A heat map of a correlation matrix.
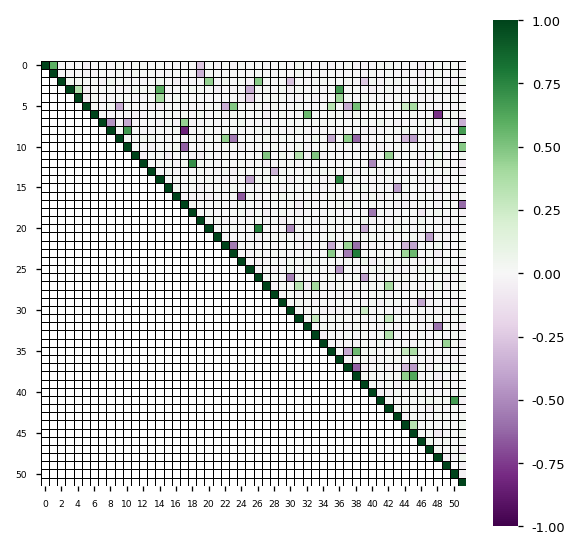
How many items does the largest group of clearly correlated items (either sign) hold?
9
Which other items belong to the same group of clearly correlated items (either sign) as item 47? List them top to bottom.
21
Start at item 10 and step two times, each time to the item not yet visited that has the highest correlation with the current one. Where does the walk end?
51
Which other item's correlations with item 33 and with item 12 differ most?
18
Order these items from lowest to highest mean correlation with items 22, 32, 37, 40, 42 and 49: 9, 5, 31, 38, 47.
38, 5, 47, 31, 9
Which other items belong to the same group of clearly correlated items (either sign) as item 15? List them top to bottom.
43
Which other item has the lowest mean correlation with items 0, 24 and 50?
16
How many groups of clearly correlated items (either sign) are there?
15
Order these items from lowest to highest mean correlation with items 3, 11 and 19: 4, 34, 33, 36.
34, 4, 33, 36
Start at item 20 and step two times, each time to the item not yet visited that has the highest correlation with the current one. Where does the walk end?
2
